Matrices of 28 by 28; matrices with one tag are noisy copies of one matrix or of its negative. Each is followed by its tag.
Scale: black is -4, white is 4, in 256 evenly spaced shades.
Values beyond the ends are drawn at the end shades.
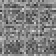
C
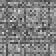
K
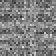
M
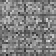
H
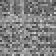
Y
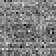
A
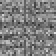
M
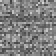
Y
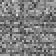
Y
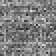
A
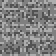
C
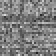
Y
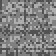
H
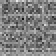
H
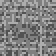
A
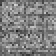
H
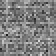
K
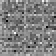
H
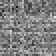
Y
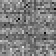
M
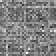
K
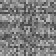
M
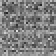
H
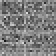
H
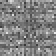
M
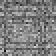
A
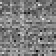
Y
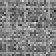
K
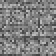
C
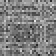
A
